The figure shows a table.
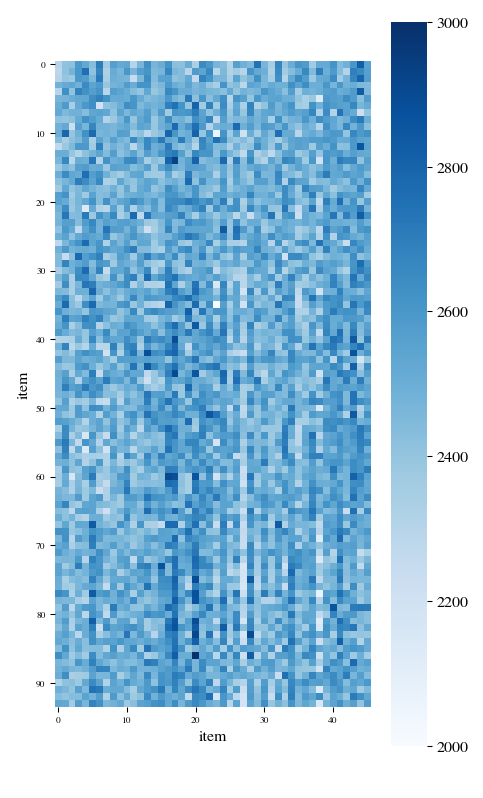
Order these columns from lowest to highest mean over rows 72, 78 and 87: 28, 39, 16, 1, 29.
29, 1, 39, 16, 28
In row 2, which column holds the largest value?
44
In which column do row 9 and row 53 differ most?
20
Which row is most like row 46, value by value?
24
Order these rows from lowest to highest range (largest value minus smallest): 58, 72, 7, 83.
58, 7, 72, 83
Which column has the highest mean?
17
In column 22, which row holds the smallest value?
9
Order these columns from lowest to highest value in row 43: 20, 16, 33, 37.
16, 33, 37, 20
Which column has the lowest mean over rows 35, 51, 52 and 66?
27
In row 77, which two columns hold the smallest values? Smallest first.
38, 27
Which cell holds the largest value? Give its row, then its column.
86, 20
